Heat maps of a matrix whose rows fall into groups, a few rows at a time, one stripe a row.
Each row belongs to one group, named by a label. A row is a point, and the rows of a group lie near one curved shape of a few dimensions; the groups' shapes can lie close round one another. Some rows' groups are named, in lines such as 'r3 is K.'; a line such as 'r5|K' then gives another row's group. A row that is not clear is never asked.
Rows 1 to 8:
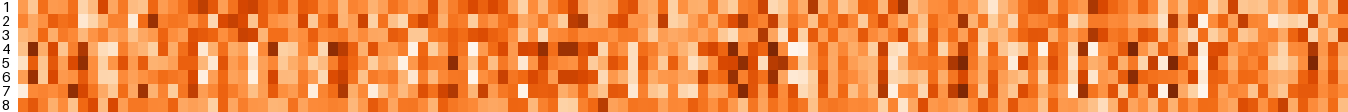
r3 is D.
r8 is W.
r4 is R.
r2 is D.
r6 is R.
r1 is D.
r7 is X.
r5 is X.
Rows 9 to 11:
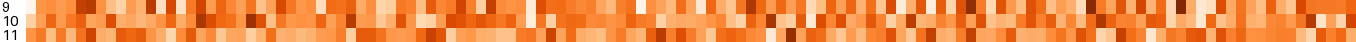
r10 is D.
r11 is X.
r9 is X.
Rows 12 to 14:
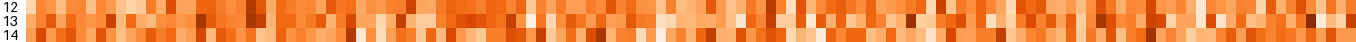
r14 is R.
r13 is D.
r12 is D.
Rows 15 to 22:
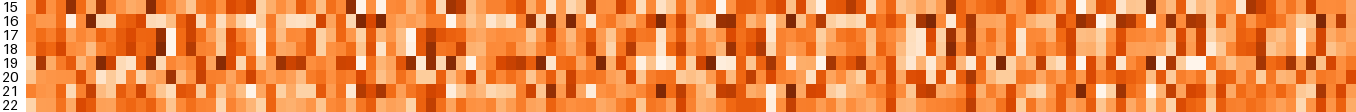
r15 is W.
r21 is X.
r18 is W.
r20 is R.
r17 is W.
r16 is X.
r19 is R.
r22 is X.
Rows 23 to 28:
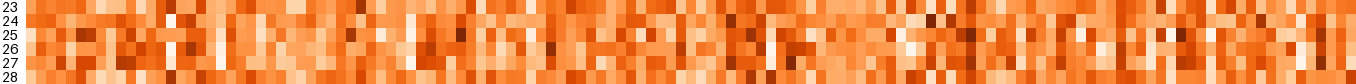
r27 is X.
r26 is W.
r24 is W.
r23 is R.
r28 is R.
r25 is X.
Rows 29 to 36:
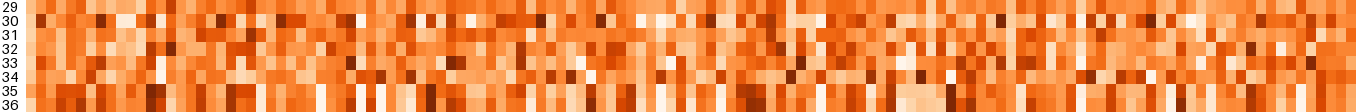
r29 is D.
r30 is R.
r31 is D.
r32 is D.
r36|W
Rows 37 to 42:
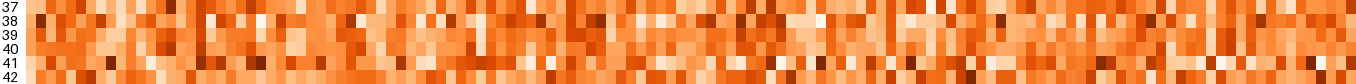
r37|R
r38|R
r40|R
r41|D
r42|X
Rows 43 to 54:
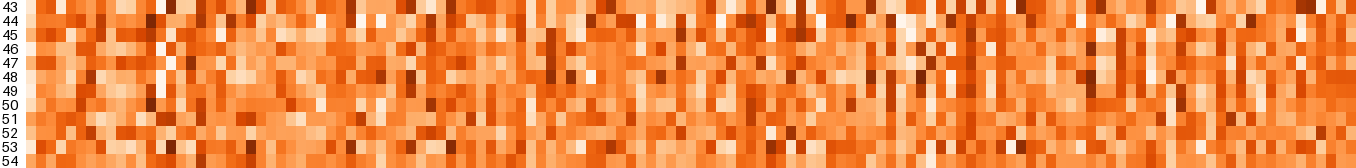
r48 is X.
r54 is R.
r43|D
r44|W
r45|W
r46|X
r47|W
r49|X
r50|X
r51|R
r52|X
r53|D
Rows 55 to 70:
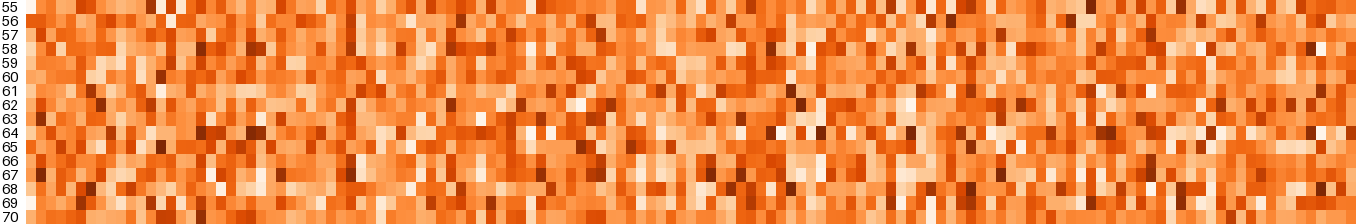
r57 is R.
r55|X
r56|W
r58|D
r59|R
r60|D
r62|W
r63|R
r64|D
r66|R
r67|R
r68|X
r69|X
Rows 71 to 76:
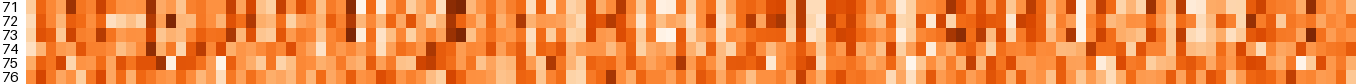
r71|W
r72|D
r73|W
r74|X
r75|W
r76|W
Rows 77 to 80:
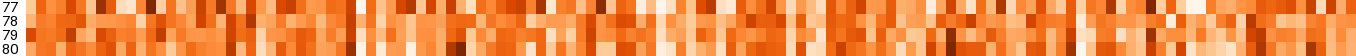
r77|R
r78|D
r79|W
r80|W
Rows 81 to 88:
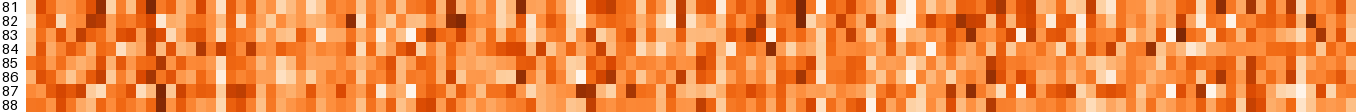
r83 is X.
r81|W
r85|W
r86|W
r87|D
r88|W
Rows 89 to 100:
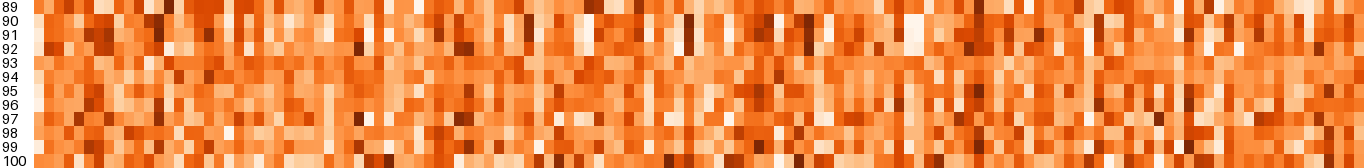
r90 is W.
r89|D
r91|W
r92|W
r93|D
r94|R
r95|X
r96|X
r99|X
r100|X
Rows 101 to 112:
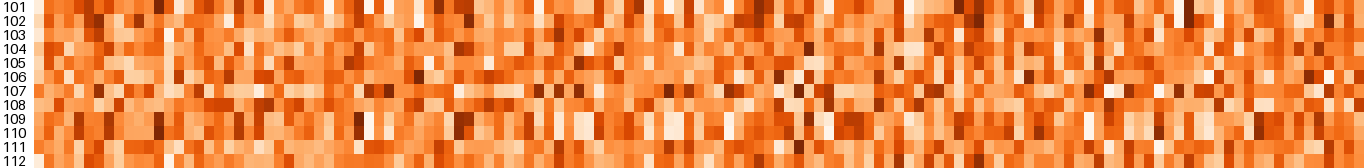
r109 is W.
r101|W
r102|X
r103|X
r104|W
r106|D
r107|X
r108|D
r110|W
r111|X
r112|X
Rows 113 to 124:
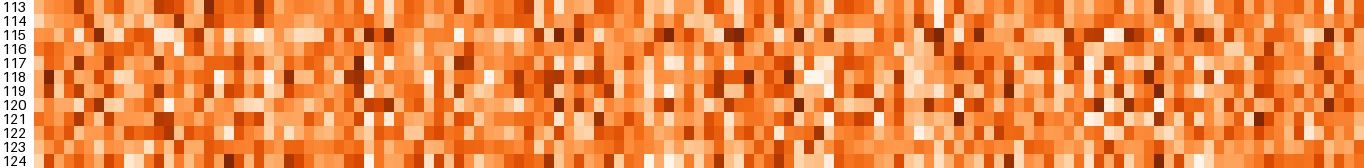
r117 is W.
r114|R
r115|X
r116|W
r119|R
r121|W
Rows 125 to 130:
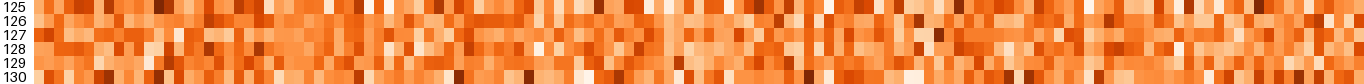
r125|W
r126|D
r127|W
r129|D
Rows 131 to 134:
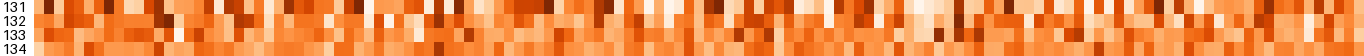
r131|R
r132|W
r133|W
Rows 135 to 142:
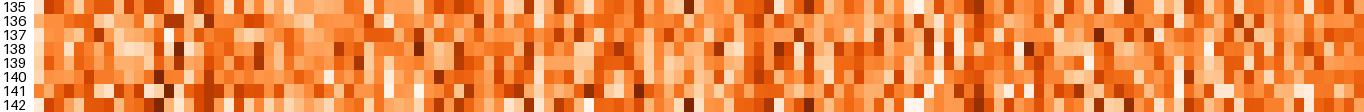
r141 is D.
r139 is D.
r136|R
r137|X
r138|D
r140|X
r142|W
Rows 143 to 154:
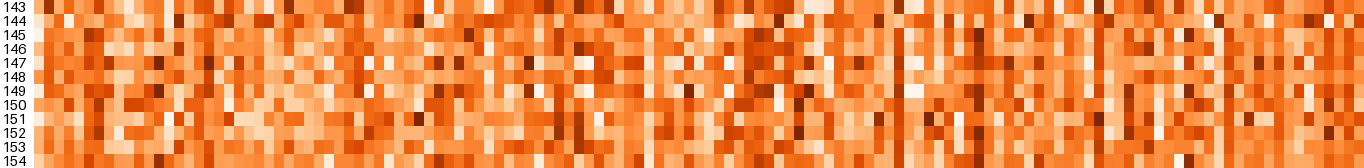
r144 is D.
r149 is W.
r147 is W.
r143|R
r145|X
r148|R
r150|X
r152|X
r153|R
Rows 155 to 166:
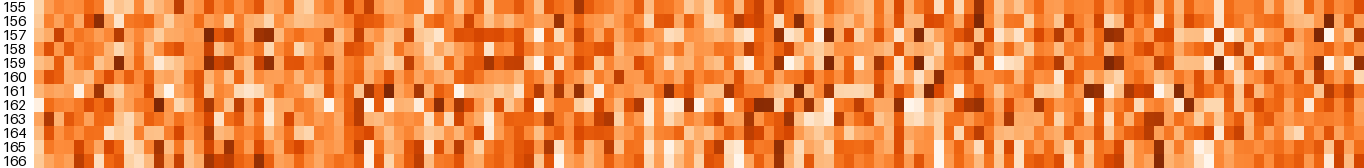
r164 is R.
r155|R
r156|X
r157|D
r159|D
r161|X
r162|W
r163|R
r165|R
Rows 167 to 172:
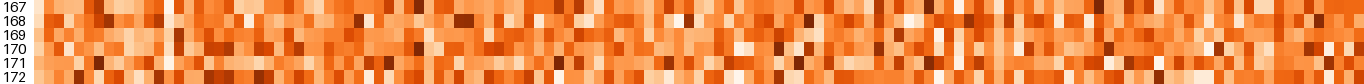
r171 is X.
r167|X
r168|W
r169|R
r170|D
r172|R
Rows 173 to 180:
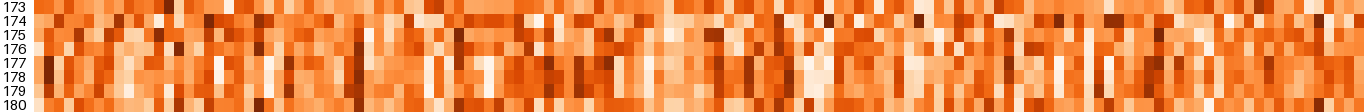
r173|W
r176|D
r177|R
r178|R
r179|R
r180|D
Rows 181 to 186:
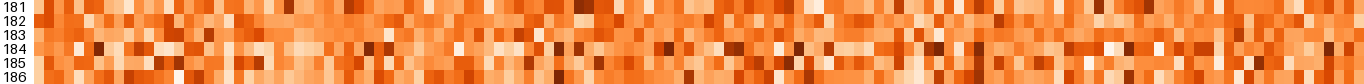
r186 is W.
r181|R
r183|R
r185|D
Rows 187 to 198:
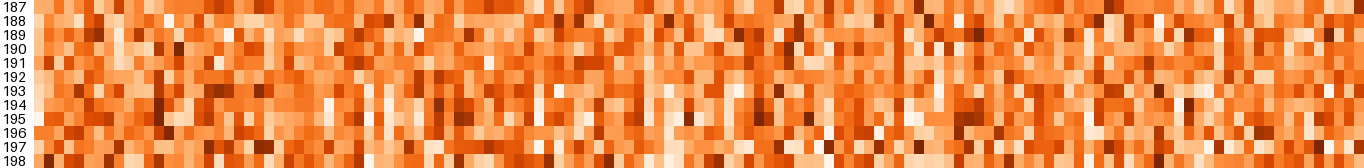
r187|D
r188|X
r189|X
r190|D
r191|R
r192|X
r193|R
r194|X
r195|W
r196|W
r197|D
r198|R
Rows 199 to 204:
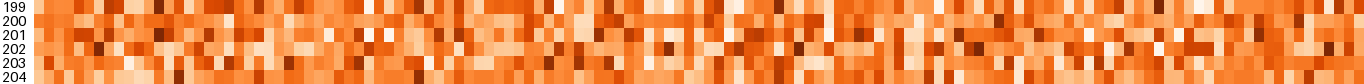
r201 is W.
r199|R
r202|X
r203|R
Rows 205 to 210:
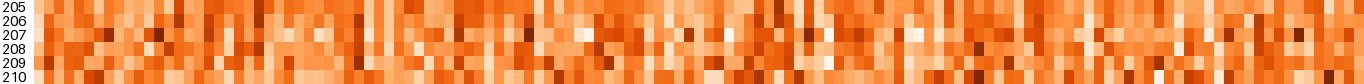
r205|D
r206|D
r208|D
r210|X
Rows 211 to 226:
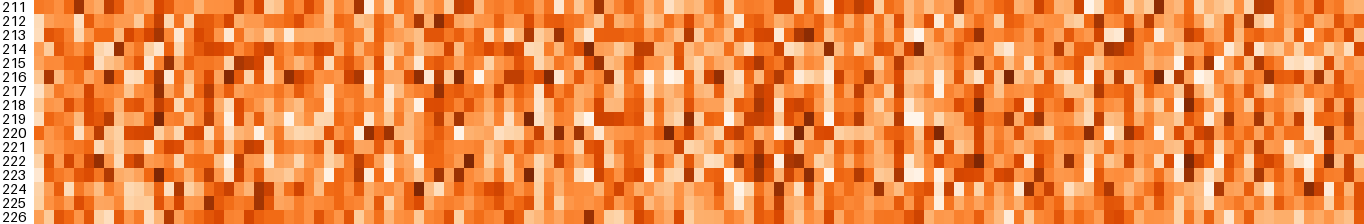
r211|W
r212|X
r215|D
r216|R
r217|X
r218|X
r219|W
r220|X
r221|D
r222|X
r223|W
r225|R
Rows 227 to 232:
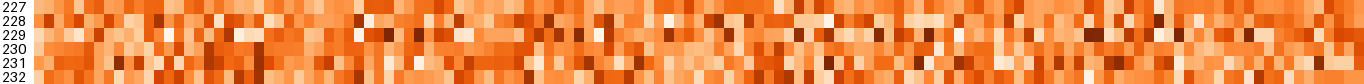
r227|X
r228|R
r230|R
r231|D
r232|D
